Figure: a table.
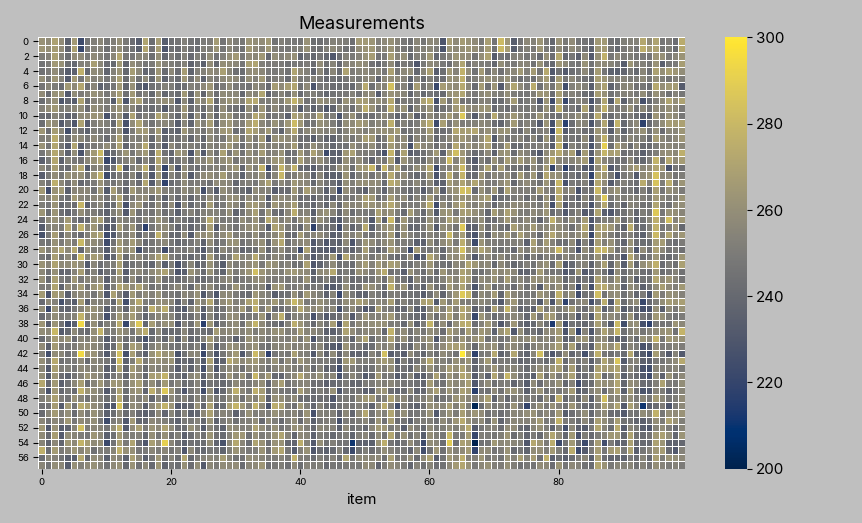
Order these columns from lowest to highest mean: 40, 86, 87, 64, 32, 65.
40, 32, 64, 87, 86, 65
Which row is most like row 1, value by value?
0
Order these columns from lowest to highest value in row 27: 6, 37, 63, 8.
8, 63, 37, 6
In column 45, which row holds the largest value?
31
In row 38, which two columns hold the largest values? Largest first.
6, 15
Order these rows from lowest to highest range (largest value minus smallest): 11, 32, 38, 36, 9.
32, 9, 36, 11, 38
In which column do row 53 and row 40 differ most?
67
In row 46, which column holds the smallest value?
83
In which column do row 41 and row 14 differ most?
16
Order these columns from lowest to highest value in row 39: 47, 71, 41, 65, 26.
26, 65, 41, 71, 47
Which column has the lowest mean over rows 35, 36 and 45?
93
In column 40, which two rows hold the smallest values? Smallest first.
28, 9
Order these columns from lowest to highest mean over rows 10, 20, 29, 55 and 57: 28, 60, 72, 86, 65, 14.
28, 60, 72, 14, 86, 65
